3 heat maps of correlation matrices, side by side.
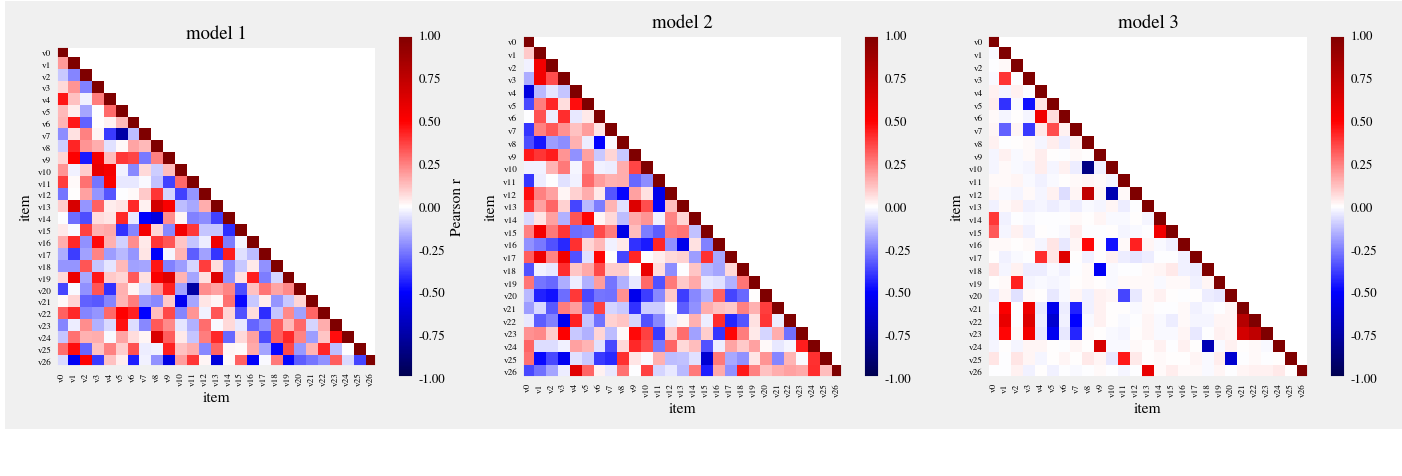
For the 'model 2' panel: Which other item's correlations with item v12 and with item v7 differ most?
v0
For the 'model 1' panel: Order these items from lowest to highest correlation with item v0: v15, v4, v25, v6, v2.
v2, v15, v6, v25, v4
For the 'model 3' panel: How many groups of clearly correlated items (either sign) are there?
8
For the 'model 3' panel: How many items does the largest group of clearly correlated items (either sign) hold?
7
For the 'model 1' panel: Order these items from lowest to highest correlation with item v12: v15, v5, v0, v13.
v0, v15, v5, v13
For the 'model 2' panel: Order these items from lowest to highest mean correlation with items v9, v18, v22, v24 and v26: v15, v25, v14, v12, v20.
v15, v20, v12, v25, v14
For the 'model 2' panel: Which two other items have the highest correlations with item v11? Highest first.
v16, v5
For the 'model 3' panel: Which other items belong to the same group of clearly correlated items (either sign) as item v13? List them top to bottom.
v26
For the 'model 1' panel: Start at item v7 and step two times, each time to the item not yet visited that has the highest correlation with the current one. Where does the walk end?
v10
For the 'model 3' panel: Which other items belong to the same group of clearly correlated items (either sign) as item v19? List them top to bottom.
v2
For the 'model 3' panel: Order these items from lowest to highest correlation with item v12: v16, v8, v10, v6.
v10, v6, v16, v8
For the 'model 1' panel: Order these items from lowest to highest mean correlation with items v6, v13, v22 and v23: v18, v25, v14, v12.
v14, v18, v12, v25
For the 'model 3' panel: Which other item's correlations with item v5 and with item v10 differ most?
v8
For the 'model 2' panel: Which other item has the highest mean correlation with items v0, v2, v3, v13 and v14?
v9
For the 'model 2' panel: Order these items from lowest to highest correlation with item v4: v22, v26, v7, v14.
v7, v14, v22, v26
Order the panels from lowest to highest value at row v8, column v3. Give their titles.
model 2, model 3, model 1
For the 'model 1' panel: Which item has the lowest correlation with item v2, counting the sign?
v9
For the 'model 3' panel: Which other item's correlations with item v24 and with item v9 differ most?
v18
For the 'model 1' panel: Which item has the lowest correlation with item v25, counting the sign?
v18
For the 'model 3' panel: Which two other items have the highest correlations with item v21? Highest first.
v22, v23
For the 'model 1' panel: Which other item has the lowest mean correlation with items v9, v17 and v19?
v26
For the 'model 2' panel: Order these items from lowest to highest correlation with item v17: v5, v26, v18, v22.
v22, v26, v5, v18
